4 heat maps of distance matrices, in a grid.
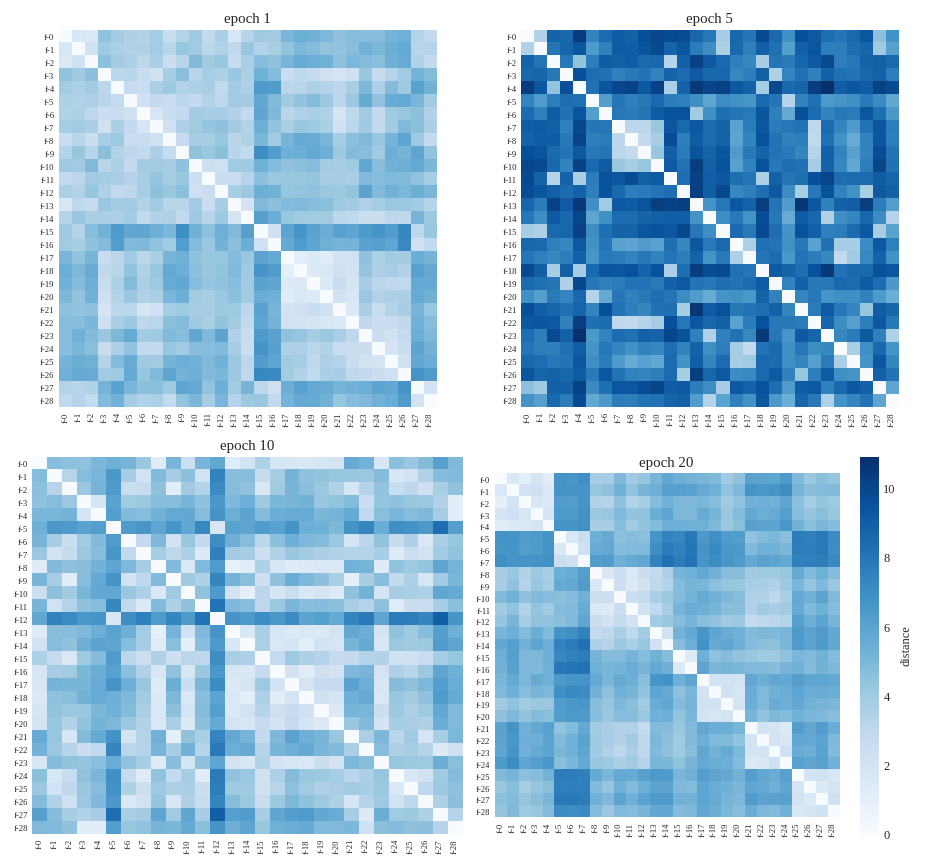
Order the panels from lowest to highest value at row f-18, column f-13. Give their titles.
epoch 10, epoch 1, epoch 20, epoch 5
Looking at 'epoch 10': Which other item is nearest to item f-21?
f-9
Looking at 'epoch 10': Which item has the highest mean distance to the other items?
f-12
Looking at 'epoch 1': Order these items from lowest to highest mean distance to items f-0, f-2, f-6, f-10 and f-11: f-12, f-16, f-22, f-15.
f-12, f-22, f-16, f-15
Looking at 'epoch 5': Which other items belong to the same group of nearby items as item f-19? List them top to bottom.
f-3
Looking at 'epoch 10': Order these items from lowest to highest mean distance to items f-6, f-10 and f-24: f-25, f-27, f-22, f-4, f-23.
f-25, f-23, f-22, f-27, f-4
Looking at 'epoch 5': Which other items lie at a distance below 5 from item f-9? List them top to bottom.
f-7, f-8, f-10, f-22
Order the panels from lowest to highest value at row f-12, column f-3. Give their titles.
epoch 1, epoch 20, epoch 10, epoch 5
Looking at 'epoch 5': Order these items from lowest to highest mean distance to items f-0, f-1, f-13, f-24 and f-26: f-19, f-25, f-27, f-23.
f-27, f-25, f-23, f-19
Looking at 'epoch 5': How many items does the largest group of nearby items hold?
5
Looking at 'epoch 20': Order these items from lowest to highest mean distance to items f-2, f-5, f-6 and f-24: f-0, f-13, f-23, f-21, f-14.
f-21, f-23, f-0, f-13, f-14
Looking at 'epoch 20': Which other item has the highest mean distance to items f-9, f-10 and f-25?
f-7
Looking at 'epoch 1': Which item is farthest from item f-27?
f-26
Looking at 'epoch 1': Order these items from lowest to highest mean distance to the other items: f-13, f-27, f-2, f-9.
f-13, f-2, f-9, f-27
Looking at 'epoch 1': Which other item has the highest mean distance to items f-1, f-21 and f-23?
f-15
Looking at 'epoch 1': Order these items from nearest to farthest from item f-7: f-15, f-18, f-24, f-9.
f-24, f-9, f-18, f-15
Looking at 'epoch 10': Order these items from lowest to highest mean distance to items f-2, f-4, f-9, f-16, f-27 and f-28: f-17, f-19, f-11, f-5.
f-11, f-19, f-17, f-5
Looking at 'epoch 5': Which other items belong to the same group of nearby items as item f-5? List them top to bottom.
f-20
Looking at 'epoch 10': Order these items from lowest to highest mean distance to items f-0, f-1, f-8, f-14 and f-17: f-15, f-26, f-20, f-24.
f-20, f-15, f-24, f-26
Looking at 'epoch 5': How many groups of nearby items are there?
9
